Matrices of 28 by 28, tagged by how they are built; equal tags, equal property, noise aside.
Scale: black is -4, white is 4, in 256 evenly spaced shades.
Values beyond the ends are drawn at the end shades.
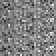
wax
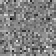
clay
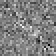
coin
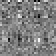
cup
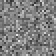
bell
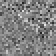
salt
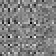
cup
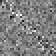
coin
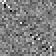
coin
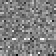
clay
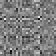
cup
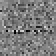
clay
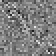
coin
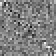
coin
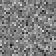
bell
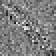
coin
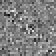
coin
